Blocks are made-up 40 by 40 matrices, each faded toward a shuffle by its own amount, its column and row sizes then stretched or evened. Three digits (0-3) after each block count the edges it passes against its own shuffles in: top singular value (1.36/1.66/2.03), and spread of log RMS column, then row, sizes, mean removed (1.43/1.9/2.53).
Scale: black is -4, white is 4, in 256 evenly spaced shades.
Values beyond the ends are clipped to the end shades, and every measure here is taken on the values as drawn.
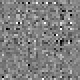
1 2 2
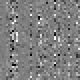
0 3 0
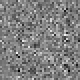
1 1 0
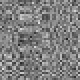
3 1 1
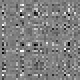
3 3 2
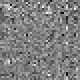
1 1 1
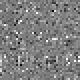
1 1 1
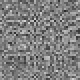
3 0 1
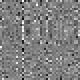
3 2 0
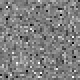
1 0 0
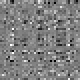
3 1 3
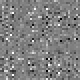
2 2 2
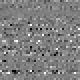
0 0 3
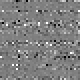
1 1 3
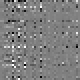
2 3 2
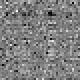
2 1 1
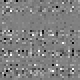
1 2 3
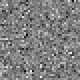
0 1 0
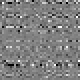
3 1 3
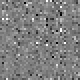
0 2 1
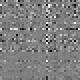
2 1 3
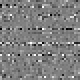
3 0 3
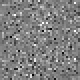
0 1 0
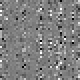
0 3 0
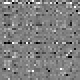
3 1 2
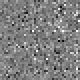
0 1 0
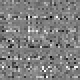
1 1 3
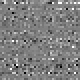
1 1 3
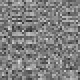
3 1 0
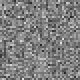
2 0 0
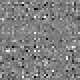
1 2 2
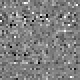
0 1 2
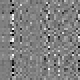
3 3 0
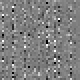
1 3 0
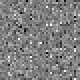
1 2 0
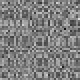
3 0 2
